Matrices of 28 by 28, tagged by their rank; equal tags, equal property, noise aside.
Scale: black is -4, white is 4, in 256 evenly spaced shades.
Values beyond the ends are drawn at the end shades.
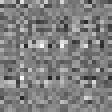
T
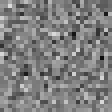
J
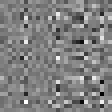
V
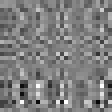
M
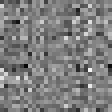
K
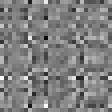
M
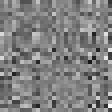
V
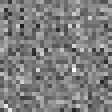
J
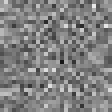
K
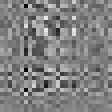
M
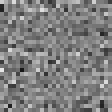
J
